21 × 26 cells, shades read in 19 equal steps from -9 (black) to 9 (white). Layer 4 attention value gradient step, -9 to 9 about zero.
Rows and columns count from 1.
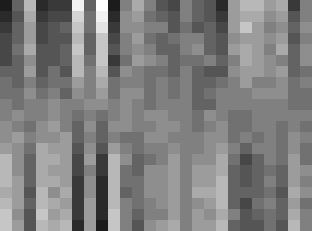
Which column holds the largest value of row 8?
9
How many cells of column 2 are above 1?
5
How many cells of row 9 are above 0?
8
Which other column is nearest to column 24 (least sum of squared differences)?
3
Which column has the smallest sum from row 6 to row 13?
17
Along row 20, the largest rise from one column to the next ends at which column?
10
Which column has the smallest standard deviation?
16
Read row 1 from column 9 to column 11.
9 -7 0
